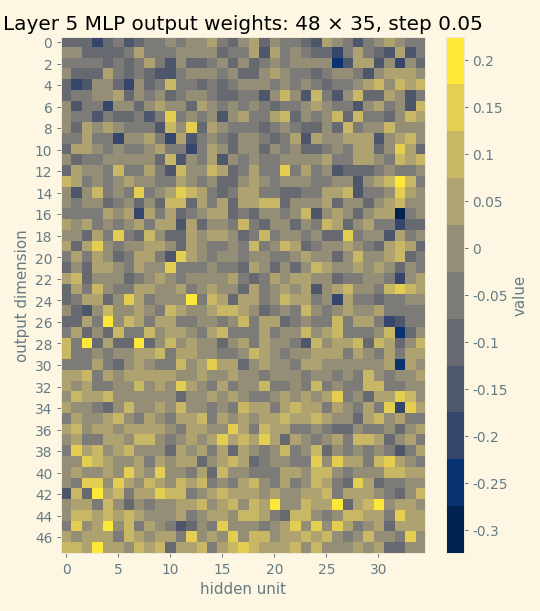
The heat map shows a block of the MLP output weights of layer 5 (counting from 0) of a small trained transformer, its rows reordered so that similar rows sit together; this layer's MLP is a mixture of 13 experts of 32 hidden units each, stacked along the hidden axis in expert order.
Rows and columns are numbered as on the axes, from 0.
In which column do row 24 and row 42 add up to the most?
3
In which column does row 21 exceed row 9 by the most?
10
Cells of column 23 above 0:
16
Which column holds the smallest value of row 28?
23
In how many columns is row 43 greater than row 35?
16
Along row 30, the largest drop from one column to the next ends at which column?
32
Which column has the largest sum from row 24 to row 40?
7
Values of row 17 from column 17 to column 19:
0.1 -0.05 -0.1
